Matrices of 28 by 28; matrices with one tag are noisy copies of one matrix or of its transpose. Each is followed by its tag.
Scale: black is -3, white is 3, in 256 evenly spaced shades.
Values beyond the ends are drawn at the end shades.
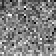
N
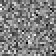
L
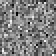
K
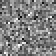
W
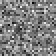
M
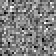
K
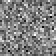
L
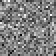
L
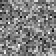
W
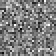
M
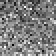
N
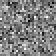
M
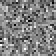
M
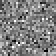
W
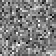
W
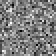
K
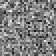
K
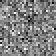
M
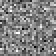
K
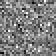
M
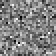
W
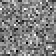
L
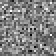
K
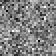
W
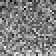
N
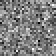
W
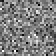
L
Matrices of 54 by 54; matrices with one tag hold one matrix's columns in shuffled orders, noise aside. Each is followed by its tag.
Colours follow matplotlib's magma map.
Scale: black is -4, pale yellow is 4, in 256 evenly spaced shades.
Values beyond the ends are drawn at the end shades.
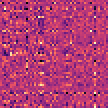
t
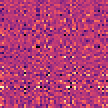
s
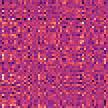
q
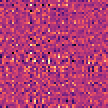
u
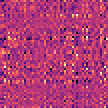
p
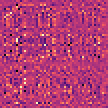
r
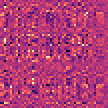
r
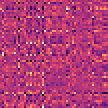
t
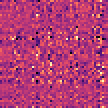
p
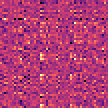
q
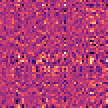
u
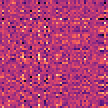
q
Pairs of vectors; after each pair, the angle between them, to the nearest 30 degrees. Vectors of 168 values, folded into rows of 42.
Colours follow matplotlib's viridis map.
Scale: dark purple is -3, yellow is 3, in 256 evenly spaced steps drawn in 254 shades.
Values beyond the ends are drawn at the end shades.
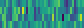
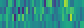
120 degrees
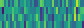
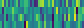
30 degrees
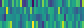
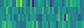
60 degrees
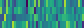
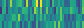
120 degrees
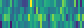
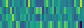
90 degrees
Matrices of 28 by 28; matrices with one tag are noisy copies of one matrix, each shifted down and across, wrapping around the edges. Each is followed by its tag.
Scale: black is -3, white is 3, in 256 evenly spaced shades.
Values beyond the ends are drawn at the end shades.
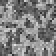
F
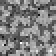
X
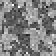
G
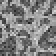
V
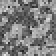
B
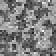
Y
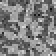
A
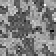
G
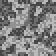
B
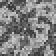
B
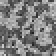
Y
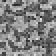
X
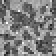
F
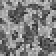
F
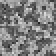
Y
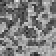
V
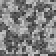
Y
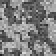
G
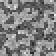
X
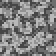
X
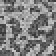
V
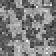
G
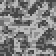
V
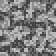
X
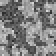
G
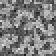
X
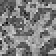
V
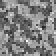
A
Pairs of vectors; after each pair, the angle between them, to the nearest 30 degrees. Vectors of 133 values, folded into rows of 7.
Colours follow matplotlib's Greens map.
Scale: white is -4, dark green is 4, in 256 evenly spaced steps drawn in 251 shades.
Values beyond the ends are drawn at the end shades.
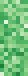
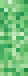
90 degrees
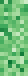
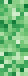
60 degrees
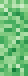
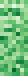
30 degrees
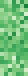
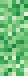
30 degrees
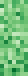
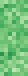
120 degrees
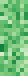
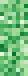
30 degrees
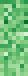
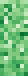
150 degrees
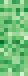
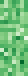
60 degrees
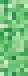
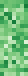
120 degrees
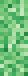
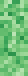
60 degrees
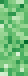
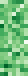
150 degrees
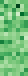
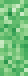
120 degrees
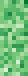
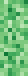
60 degrees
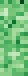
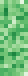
150 degrees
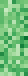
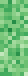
150 degrees
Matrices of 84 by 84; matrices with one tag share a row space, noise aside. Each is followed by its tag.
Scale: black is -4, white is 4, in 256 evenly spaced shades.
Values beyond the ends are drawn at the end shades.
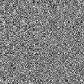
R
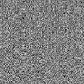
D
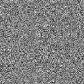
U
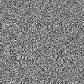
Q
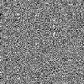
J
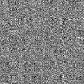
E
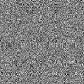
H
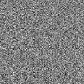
R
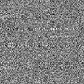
U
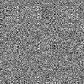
J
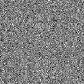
U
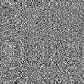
Q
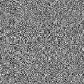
Q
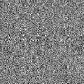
D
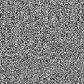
U
